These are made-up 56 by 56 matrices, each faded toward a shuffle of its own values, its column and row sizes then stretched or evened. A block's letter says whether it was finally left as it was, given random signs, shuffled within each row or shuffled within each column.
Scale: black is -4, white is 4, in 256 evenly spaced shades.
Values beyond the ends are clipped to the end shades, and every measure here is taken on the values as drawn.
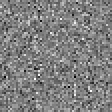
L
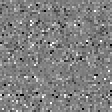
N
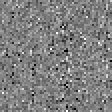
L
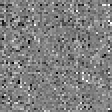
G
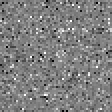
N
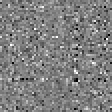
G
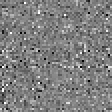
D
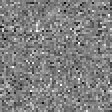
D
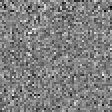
G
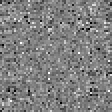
G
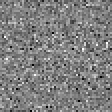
N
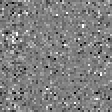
D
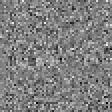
G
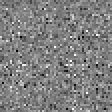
D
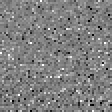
N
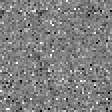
N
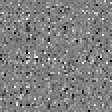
G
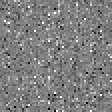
L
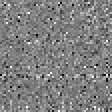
G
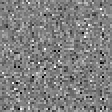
G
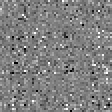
G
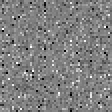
L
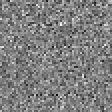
N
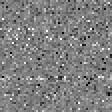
N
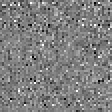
G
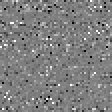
N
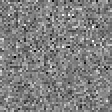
N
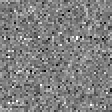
N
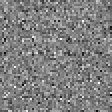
G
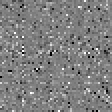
D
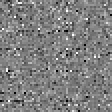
D
